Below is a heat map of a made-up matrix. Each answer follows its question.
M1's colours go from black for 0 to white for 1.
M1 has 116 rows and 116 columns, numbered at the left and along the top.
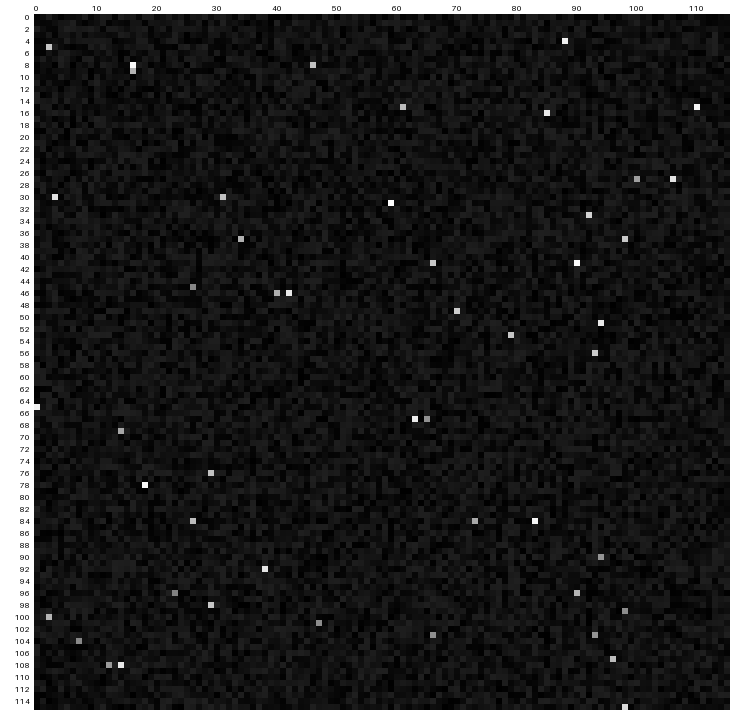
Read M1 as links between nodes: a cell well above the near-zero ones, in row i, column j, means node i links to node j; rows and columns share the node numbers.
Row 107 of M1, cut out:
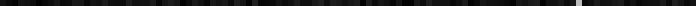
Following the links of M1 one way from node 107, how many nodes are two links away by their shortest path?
2
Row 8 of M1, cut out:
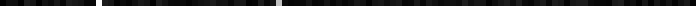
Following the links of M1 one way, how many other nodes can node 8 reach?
5
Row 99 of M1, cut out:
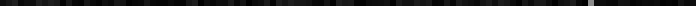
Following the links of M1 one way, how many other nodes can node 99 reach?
2
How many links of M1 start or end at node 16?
3
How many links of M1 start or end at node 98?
4
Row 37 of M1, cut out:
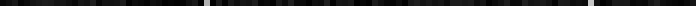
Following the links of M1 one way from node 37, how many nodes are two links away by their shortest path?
1
